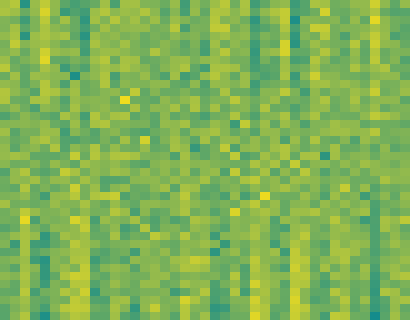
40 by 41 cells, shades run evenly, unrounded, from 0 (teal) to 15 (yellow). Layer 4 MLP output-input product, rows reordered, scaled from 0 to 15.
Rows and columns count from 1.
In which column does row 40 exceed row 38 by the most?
34
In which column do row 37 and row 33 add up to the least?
10
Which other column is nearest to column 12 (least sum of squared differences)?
27
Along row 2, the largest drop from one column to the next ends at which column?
30
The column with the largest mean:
8
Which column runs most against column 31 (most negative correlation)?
5
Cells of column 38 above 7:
19
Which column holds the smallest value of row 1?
3
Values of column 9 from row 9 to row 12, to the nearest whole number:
4 7 6 6
